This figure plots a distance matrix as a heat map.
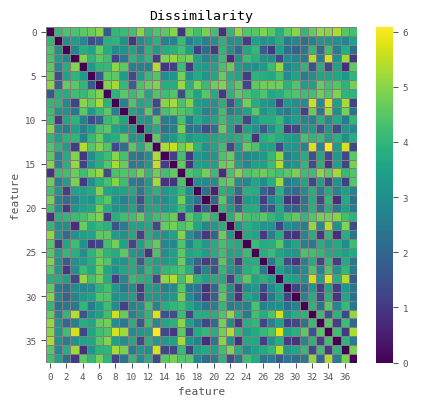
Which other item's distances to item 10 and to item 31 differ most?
9
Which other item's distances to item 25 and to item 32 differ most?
12
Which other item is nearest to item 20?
18
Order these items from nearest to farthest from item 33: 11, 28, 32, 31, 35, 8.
35, 11, 31, 8, 28, 32
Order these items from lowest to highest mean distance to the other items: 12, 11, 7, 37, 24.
11, 37, 24, 12, 7
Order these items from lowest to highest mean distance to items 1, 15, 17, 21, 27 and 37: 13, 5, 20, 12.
20, 5, 12, 13
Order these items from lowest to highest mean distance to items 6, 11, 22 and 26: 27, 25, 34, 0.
27, 25, 34, 0
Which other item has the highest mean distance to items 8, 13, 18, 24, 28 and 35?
34
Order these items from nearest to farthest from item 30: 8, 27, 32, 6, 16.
27, 8, 32, 6, 16
